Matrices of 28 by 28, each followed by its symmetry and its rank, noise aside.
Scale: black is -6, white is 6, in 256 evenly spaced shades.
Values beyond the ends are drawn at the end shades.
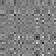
symmetric, rank two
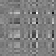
no symmetry, rank one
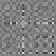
symmetric, rank two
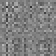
no symmetry, rank two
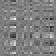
no symmetry, rank one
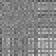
symmetric, rank one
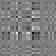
symmetric, rank one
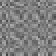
no symmetry, rank two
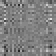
antisymmetric, rank two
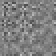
no symmetry, rank three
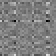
no symmetry, rank one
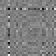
symmetric, rank one
